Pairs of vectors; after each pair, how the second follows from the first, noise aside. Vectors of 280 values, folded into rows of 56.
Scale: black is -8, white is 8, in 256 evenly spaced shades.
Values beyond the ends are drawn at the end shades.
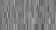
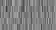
reversed, negated.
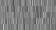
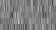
reversed, negated.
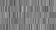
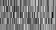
wrapped around, negated, scaled up.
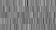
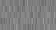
negated, shrunk.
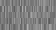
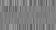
reversed, partly zeroed.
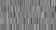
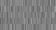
negated, shrunk.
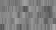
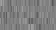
reversed, partly zeroed.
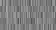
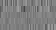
reversed, partly zeroed.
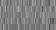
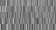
reversed, negated.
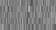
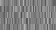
reversed, negated.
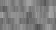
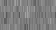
reversed, negated, partly zeroed.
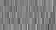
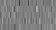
reversed, negated, partly zeroed.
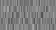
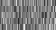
wrapped around, negated, scaled up.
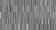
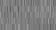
shrunk.
